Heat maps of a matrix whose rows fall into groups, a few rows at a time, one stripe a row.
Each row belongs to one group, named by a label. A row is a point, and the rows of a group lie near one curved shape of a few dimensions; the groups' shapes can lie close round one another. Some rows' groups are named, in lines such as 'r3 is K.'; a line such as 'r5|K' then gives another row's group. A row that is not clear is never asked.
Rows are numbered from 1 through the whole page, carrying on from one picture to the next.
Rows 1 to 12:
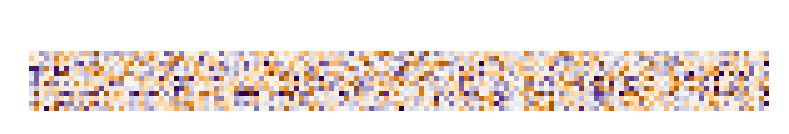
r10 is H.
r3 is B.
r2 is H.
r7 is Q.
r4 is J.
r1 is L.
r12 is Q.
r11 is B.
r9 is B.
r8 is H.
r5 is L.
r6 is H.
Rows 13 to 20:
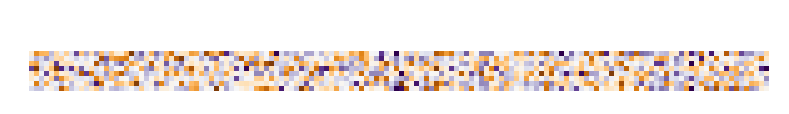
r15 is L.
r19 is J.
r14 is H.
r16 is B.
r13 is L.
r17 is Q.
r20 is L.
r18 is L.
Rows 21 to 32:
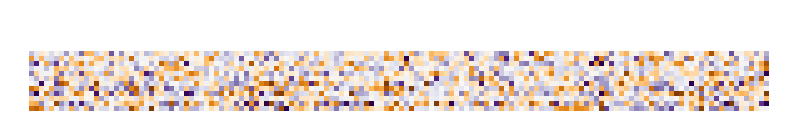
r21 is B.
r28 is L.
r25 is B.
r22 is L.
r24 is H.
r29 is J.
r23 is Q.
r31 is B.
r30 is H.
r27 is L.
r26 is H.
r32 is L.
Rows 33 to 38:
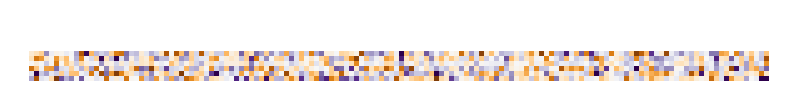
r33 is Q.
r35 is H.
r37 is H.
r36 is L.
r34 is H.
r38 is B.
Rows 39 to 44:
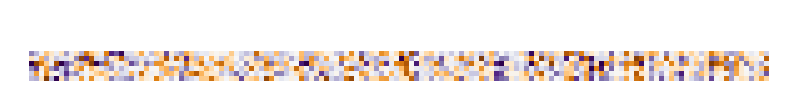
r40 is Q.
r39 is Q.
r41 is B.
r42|Q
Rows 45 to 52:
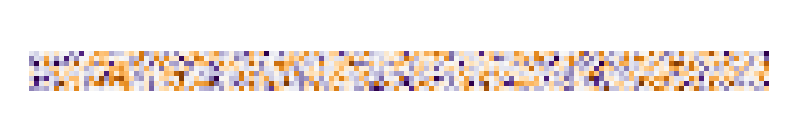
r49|H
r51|L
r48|H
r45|B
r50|H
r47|J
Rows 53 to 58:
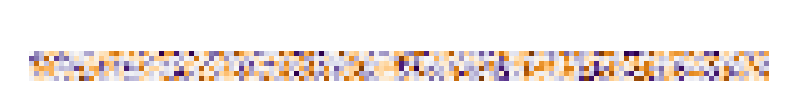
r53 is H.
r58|Q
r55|Q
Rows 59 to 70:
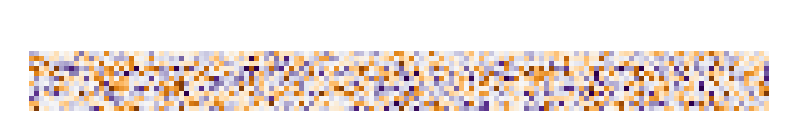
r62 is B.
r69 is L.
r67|Q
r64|L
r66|H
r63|Q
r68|Q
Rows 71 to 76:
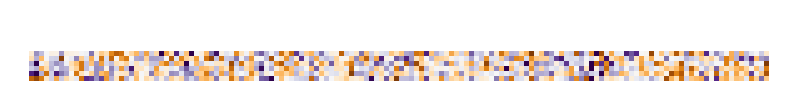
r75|J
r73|Q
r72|L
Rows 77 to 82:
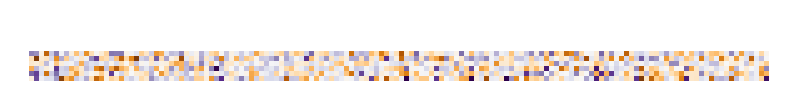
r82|L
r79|H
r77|Q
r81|Q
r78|J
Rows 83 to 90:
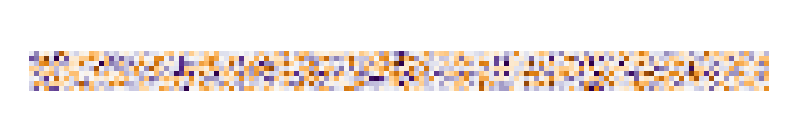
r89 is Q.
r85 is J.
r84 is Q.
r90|Q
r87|H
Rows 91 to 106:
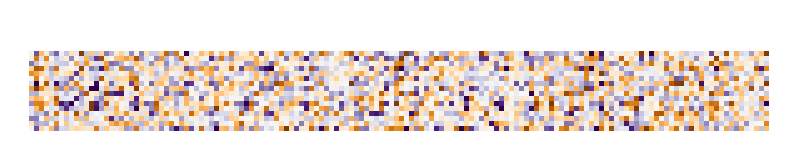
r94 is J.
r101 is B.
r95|L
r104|Q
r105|H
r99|Q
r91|Q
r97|J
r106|H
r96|J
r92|J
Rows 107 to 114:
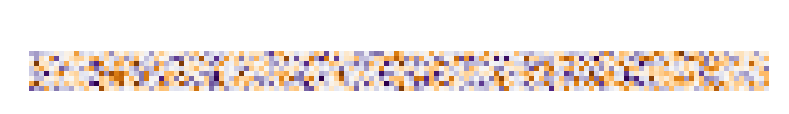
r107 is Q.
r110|B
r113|J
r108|H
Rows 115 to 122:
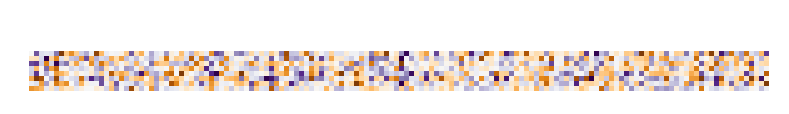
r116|Q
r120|J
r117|J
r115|L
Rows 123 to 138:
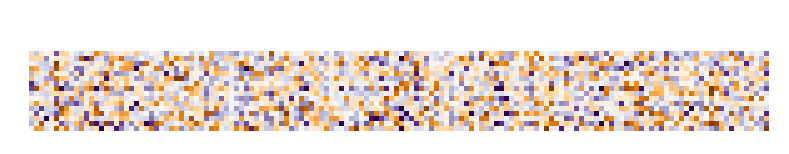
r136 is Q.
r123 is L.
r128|H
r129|J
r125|H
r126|B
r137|B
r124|Q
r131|Q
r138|H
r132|H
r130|B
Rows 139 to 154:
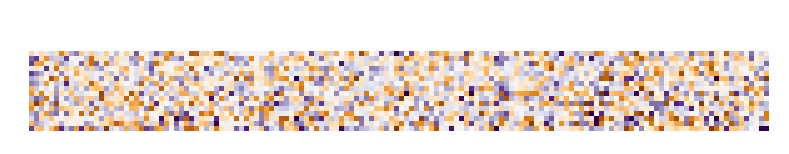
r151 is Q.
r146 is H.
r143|Q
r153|H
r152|H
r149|J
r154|B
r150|L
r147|L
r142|Q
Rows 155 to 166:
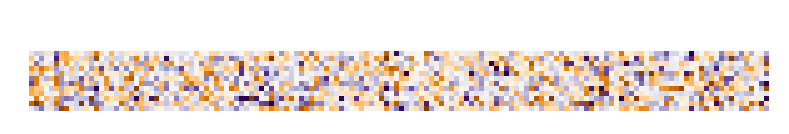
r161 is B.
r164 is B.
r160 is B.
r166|L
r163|L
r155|L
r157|H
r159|L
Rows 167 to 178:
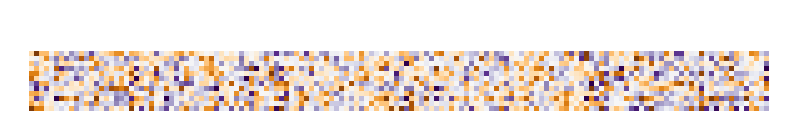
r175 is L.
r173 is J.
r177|L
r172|B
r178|L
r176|L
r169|L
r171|L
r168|Q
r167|J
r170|B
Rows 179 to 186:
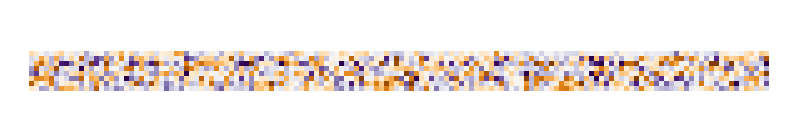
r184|Q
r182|B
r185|L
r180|J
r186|L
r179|H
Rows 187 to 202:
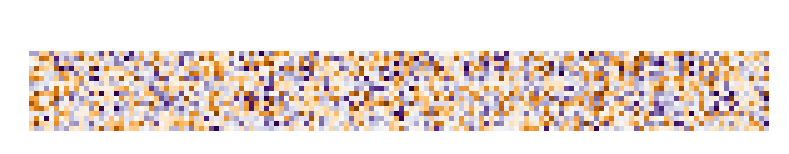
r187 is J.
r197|L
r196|B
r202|H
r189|L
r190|B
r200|Q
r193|Q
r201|J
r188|Q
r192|J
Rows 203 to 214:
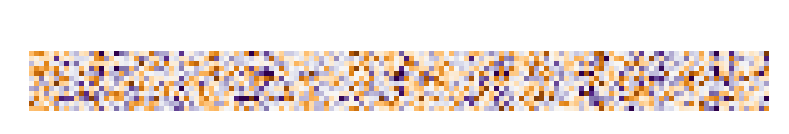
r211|Q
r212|B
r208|L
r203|H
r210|J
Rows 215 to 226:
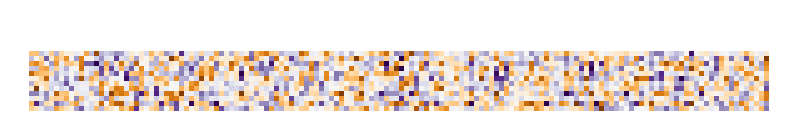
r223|H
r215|L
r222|J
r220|Q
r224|H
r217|J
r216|H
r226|B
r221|J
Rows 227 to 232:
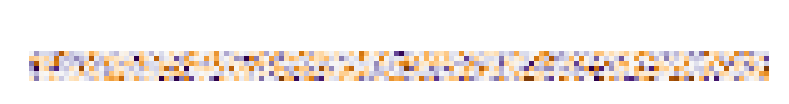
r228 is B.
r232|H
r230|Q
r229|B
